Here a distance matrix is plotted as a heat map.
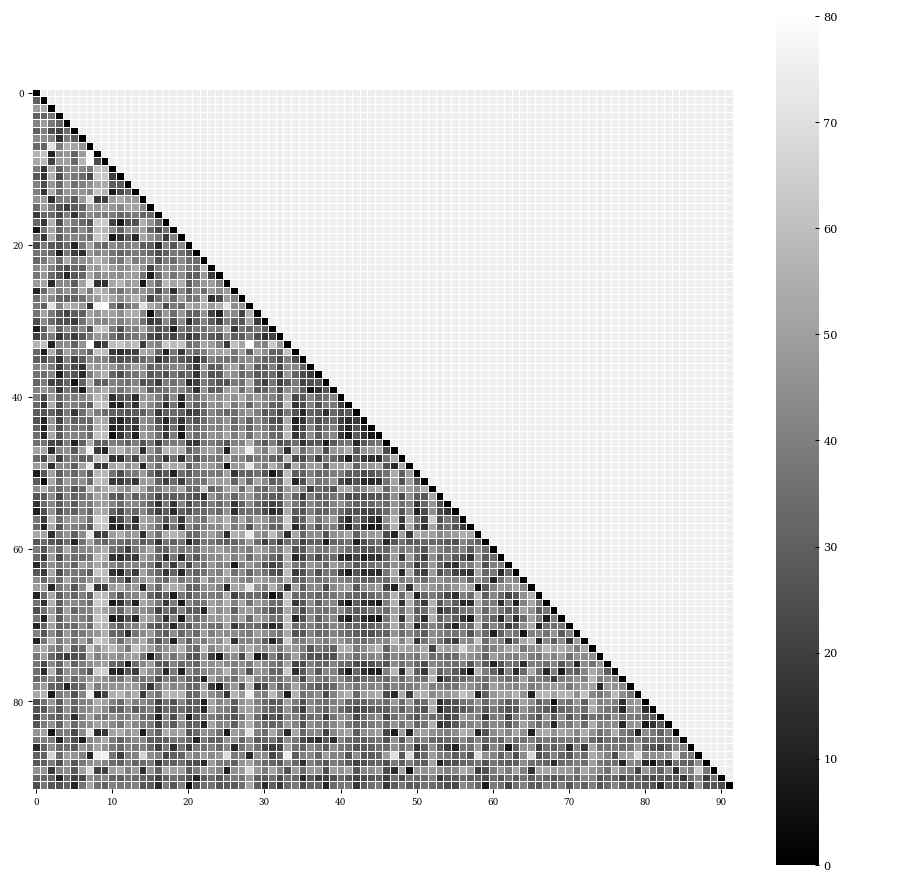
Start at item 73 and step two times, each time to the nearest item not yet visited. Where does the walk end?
36
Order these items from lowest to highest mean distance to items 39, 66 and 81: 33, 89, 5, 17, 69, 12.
5, 17, 69, 12, 89, 33
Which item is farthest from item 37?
9
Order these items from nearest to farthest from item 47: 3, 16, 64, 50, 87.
16, 3, 64, 50, 87
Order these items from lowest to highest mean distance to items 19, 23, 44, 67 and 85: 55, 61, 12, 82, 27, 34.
61, 34, 55, 12, 27, 82
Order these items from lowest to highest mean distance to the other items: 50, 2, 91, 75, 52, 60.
91, 50, 75, 60, 2, 52
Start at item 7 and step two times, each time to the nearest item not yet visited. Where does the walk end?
28
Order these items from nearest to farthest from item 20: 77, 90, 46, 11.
46, 90, 77, 11
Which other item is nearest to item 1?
51
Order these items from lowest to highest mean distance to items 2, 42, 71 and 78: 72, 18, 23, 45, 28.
23, 45, 18, 72, 28
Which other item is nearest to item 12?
75
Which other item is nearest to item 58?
65
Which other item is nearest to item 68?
80
